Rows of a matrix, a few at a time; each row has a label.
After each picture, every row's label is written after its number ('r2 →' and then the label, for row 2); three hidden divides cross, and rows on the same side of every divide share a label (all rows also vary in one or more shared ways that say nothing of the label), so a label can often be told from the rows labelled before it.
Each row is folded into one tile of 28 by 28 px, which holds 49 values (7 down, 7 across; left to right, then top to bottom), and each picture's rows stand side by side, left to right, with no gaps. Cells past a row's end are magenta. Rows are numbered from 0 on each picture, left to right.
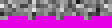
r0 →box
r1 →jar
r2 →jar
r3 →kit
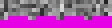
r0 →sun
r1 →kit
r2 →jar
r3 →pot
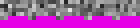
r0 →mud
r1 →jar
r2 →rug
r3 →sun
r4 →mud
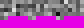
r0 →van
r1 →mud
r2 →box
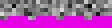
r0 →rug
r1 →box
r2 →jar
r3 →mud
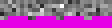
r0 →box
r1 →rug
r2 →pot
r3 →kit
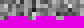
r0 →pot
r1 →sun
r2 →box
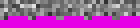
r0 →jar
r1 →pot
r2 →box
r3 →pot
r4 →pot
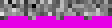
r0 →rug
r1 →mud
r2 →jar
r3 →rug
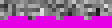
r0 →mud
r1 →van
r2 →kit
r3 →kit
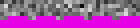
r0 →pot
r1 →mud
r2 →box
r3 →jar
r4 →van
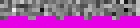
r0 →van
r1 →kit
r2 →mud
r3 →jar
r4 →box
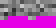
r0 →kit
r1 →box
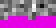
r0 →van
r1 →jar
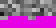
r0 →box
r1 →kit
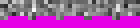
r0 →mud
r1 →jar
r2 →jar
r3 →rug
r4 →jar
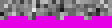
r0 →pot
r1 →jar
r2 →sun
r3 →kit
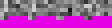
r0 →jar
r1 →jar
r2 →kit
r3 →pot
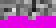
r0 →van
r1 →sun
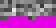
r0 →van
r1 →rug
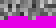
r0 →pot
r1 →sun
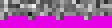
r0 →jar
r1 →pot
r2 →jar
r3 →jar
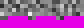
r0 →rug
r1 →rug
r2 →pot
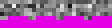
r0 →box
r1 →mud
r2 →jar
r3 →pot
